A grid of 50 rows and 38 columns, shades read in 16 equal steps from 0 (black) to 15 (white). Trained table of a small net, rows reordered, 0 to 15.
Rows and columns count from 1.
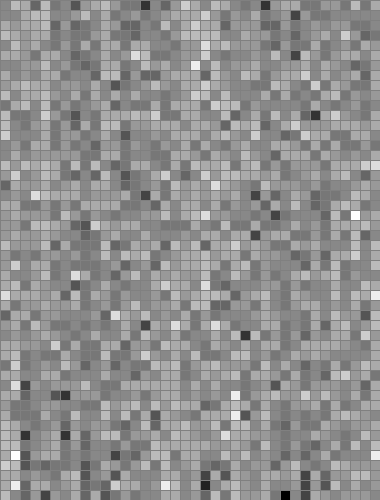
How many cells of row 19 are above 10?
3
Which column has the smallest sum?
9
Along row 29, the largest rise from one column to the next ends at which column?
21
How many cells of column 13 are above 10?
2
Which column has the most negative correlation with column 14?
22
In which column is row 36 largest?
15
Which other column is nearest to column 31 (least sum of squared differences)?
33
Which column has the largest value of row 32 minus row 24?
26
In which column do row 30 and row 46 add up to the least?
12
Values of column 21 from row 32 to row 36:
9 10 8 7 7
